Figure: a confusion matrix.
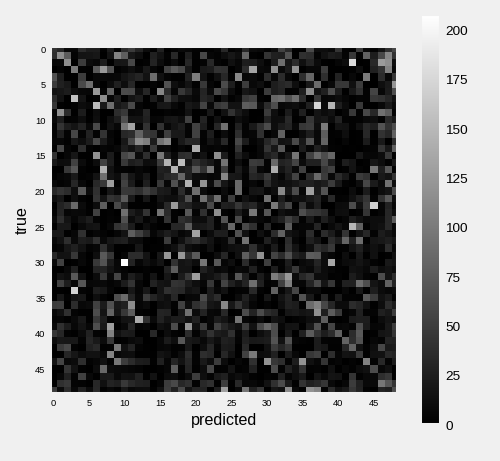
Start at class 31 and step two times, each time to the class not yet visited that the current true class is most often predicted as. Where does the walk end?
7
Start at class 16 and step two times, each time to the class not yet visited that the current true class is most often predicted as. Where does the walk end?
24
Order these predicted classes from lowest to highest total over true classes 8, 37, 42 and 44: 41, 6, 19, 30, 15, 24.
41, 15, 24, 19, 30, 6
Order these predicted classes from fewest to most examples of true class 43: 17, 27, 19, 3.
17, 3, 19, 27
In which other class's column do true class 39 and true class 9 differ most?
8
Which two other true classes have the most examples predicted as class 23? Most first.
15, 21
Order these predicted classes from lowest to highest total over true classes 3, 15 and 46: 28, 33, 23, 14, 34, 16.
14, 33, 16, 28, 23, 34
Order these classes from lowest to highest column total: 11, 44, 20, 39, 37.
44, 39, 20, 11, 37
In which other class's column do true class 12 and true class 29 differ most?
18
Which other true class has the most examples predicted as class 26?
4
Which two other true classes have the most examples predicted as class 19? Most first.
39, 37
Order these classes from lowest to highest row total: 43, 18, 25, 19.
43, 25, 18, 19
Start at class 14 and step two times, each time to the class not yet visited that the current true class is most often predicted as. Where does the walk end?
36
